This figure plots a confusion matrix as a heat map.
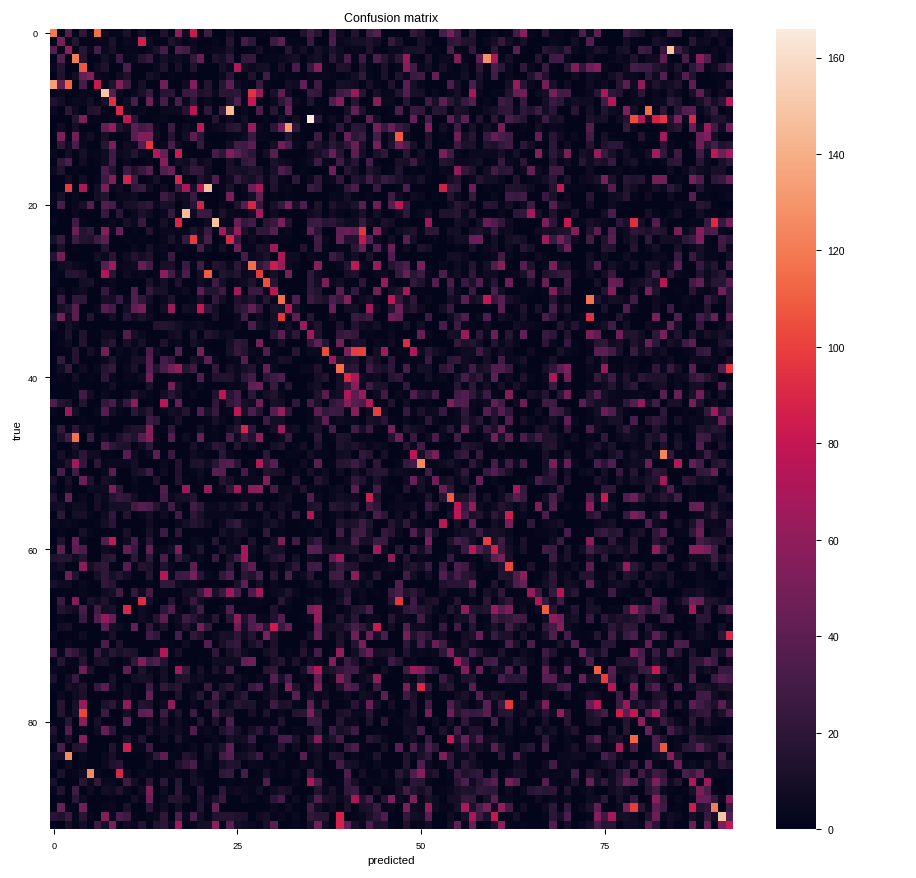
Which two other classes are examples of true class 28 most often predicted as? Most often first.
21, 7
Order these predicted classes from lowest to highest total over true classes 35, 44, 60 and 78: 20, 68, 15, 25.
15, 20, 68, 25
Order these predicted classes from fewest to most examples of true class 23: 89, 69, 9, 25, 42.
69, 89, 9, 25, 42
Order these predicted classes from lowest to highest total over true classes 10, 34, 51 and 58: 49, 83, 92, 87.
92, 49, 87, 83
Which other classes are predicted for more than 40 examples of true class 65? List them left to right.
21, 24, 28, 69
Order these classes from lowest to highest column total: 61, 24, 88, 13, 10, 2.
2, 10, 61, 24, 13, 88
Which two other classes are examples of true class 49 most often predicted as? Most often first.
83, 52
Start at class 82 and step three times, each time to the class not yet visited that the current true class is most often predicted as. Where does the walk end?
25
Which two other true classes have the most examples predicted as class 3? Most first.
47, 50
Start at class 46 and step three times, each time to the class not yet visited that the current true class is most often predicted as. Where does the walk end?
73
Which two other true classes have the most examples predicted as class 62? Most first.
78, 56
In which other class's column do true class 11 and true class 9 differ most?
24
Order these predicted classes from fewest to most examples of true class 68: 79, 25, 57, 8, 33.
33, 79, 57, 8, 25
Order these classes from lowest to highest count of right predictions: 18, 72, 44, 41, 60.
72, 41, 18, 60, 44
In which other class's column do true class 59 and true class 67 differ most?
10
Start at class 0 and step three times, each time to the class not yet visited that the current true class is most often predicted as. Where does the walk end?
84
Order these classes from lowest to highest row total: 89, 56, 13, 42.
56, 89, 42, 13
